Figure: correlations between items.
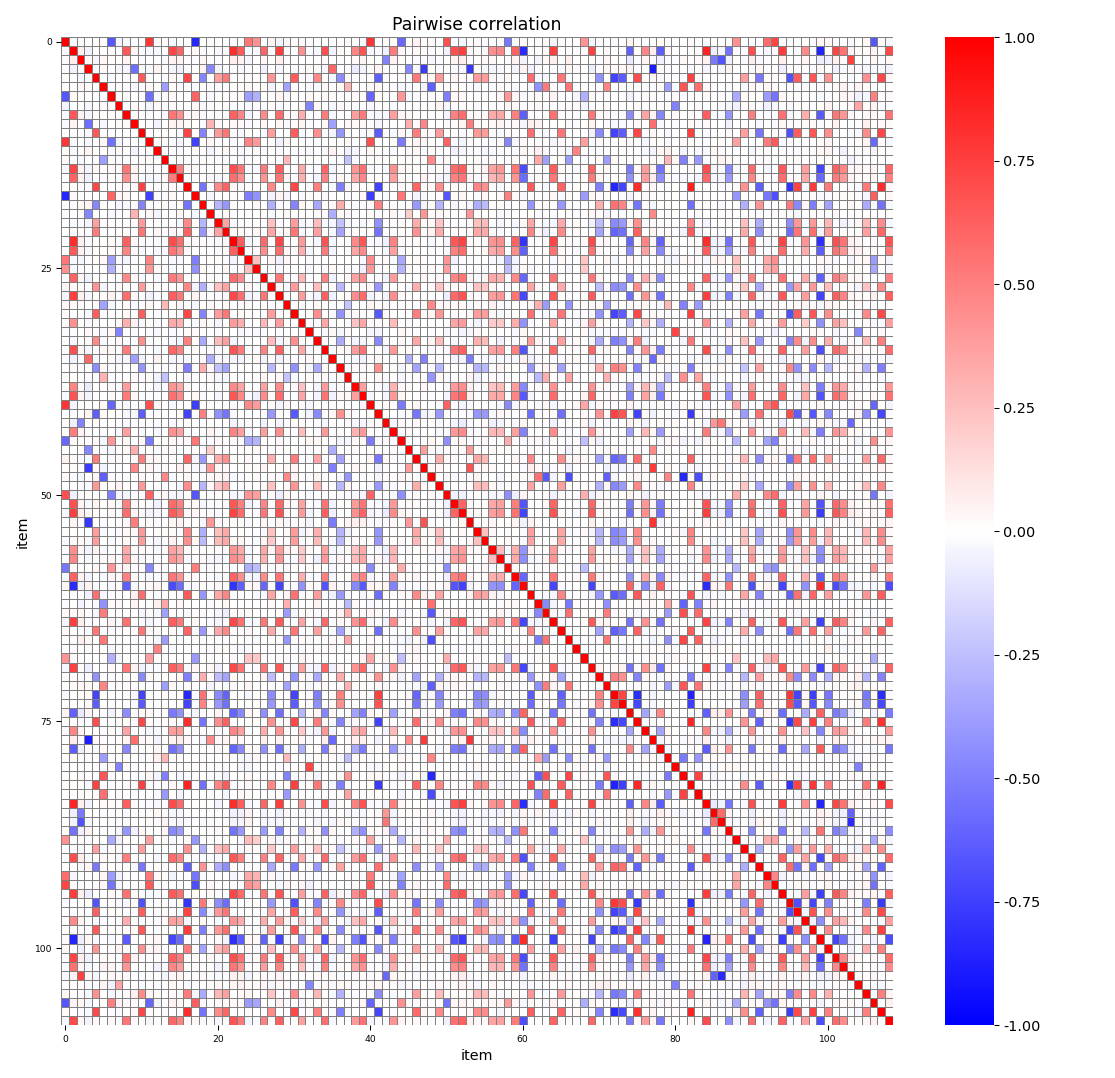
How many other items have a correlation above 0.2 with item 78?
4
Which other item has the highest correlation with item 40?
0
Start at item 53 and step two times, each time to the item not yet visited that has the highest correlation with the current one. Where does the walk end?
47
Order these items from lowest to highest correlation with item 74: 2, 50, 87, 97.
97, 2, 50, 87
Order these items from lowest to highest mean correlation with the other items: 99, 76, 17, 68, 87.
99, 87, 17, 68, 76
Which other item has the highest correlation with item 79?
48
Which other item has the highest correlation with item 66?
81
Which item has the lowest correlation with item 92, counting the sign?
17
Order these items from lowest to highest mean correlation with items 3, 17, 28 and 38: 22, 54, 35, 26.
54, 35, 26, 22
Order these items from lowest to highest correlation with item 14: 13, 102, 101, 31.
13, 31, 102, 101
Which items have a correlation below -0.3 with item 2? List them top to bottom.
42, 85, 86
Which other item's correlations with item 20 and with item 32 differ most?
80
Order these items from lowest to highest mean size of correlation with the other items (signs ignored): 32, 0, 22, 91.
32, 0, 91, 22
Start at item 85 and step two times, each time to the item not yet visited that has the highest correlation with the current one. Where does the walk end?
42
